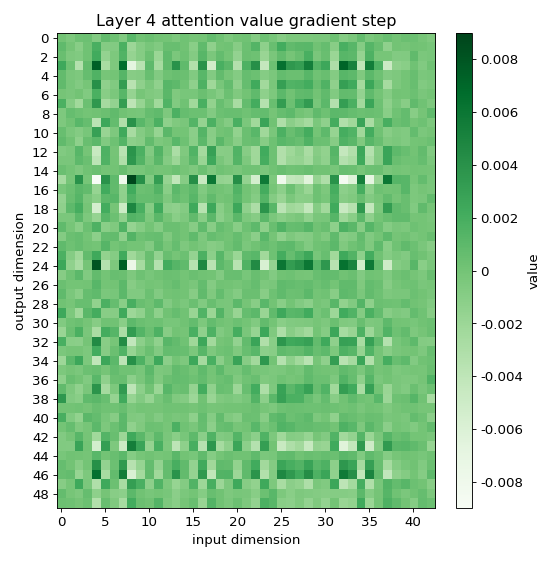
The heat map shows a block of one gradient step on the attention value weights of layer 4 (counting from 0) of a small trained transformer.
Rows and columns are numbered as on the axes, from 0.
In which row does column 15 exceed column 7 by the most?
15
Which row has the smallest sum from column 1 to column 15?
7
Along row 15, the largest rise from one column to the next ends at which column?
8
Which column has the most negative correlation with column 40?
1
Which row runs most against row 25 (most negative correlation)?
48
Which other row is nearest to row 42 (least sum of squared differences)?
19
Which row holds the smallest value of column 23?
24
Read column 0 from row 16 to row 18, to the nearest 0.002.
0 -0.002 -0.002
